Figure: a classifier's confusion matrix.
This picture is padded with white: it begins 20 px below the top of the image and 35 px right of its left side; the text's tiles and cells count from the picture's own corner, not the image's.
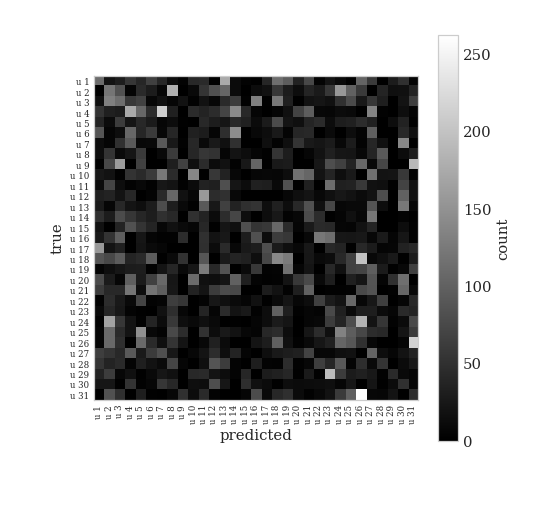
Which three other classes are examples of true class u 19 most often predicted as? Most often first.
u 11, u 27, u 13
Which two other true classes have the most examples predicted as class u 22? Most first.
u 16, u 28
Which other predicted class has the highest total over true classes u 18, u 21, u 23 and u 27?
u 26
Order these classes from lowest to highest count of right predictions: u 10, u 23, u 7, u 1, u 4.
u 23, u 7, u 1, u 10, u 4
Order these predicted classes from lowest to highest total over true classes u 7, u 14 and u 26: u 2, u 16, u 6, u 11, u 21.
u 16, u 11, u 6, u 21, u 2
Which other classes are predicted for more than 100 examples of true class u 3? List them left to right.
u 2, u 16, u 18
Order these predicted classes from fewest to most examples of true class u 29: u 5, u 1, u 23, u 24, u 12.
u 5, u 12, u 1, u 24, u 23
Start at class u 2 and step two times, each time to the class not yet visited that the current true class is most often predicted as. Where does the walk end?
u 28
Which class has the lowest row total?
u 30
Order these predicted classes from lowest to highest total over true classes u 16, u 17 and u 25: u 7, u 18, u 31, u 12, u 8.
u 7, u 12, u 8, u 31, u 18
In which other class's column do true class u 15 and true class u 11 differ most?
u 18
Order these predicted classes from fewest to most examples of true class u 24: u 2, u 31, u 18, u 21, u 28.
u 21, u 18, u 28, u 31, u 2
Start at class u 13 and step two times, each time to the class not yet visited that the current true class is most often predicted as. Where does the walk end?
u 12
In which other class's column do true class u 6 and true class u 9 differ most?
u 31
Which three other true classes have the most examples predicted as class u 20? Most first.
u 10, u 4, u 7
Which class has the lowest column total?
u 29
